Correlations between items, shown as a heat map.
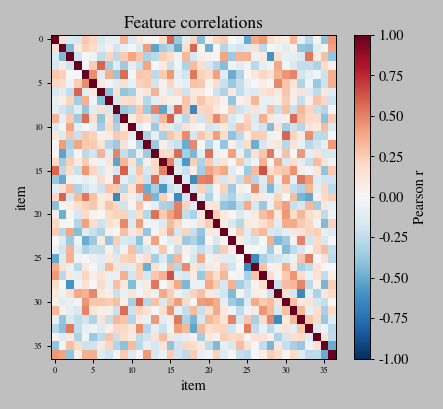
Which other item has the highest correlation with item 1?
18
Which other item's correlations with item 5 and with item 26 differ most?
12
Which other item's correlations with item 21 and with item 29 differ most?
32
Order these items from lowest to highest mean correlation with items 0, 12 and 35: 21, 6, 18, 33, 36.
33, 21, 6, 36, 18
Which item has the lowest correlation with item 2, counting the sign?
28
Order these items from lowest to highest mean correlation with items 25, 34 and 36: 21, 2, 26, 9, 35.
26, 35, 2, 21, 9
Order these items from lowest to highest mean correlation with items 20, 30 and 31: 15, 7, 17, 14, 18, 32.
17, 18, 14, 7, 32, 15
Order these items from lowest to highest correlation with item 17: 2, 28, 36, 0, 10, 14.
14, 28, 36, 0, 10, 2
